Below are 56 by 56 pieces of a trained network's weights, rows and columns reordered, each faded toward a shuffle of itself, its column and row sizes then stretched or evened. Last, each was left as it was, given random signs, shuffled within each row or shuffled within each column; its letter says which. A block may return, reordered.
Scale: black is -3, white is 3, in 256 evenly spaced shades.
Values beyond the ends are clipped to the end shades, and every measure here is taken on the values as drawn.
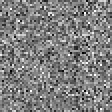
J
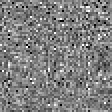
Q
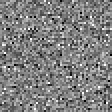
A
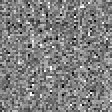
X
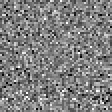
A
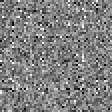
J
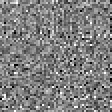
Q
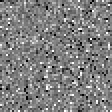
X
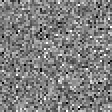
X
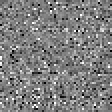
J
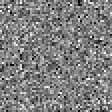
X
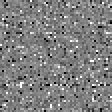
J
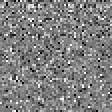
Q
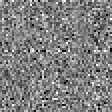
Q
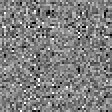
Q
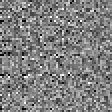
Q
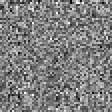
Q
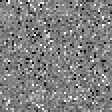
X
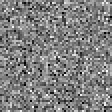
J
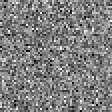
X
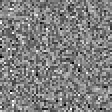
X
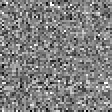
J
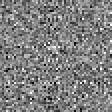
Q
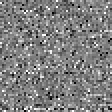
A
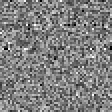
A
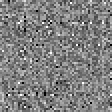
Q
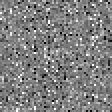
X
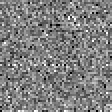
A
